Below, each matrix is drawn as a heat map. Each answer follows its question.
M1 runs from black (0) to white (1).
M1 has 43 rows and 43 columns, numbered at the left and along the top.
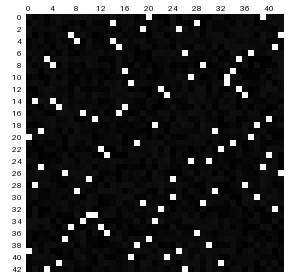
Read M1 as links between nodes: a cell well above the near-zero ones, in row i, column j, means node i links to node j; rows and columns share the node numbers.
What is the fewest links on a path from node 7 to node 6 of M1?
4
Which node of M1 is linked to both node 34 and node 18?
node 21
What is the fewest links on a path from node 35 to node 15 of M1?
6
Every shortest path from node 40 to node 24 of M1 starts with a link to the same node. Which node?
node 17
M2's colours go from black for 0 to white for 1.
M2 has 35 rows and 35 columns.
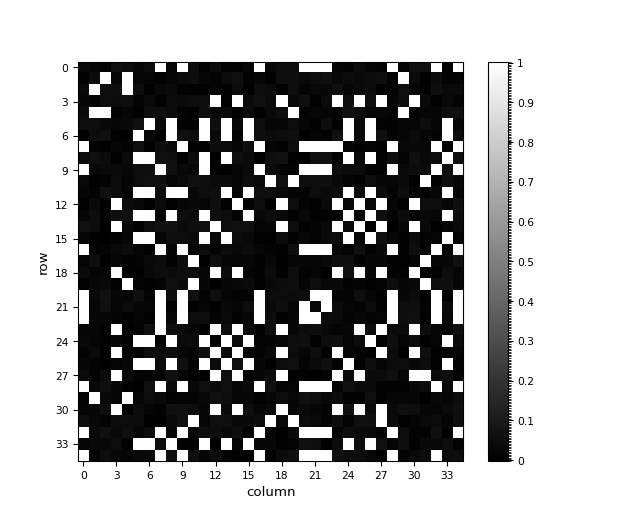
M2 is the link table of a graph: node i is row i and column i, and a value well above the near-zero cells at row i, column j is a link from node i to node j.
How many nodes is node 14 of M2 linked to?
7
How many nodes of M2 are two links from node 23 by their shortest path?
10
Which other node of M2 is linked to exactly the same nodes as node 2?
node 29
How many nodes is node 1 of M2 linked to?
3
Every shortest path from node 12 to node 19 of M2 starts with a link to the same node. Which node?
node 27
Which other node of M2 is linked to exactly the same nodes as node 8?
node 15
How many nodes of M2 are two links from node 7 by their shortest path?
8
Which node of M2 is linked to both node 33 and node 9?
node 11
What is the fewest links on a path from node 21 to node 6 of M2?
3
